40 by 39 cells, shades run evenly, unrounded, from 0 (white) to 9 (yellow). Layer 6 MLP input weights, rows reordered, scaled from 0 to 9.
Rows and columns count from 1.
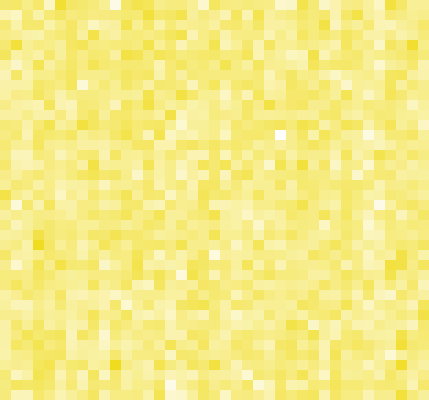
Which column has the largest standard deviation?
17
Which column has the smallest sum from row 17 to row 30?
35
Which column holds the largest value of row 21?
28
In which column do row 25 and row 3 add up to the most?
4
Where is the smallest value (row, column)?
14, 26
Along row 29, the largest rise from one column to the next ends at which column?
15
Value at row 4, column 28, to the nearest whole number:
6
